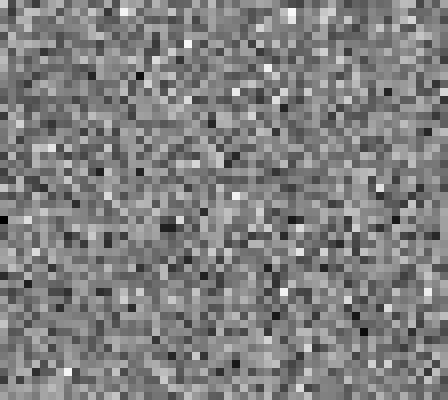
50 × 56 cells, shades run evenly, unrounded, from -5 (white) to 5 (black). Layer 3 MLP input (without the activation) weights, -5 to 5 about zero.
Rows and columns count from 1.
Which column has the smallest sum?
41
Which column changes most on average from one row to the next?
22
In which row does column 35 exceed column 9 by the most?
47
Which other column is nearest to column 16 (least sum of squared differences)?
10
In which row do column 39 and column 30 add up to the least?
12
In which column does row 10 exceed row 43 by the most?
18
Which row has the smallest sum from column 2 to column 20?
29
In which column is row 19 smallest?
7
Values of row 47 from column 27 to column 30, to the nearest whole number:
1 3 0 1
